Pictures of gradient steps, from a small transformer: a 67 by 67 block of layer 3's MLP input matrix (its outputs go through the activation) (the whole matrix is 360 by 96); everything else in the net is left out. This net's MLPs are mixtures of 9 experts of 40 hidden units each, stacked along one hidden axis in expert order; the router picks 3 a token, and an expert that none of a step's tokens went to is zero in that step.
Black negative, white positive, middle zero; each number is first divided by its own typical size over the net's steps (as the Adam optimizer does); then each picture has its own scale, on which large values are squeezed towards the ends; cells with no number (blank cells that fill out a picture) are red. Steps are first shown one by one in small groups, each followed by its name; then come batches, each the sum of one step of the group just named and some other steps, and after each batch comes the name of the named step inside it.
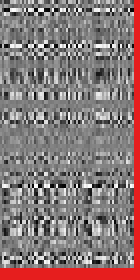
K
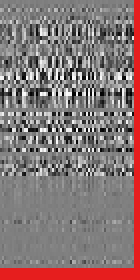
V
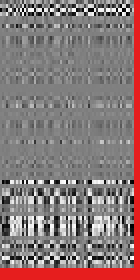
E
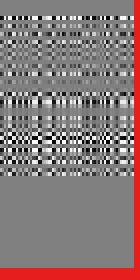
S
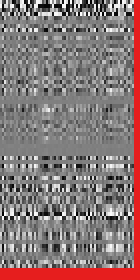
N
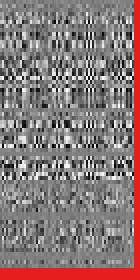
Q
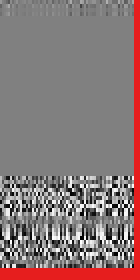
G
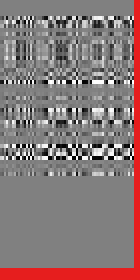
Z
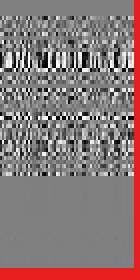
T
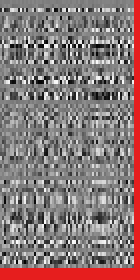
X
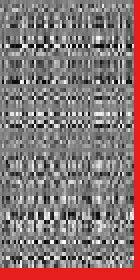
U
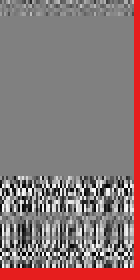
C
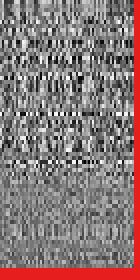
G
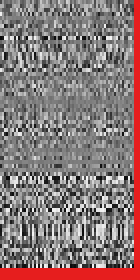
G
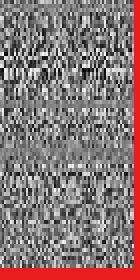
U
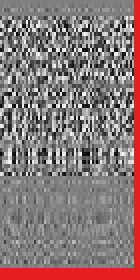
X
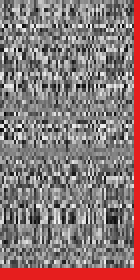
K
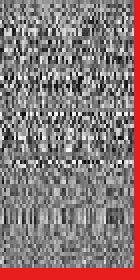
E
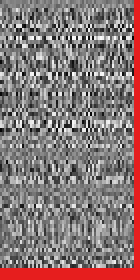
U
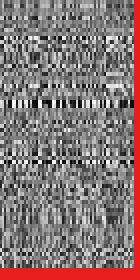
C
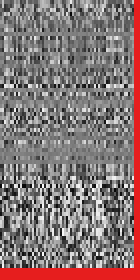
C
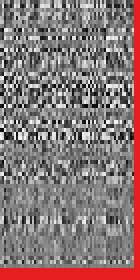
Q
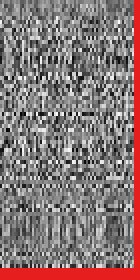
C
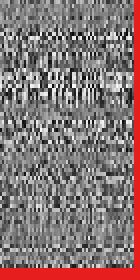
V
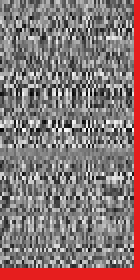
Q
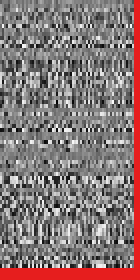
U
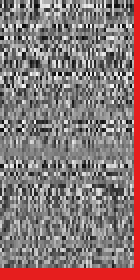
K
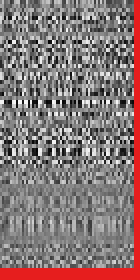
E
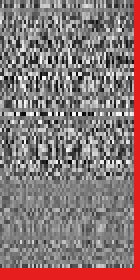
U
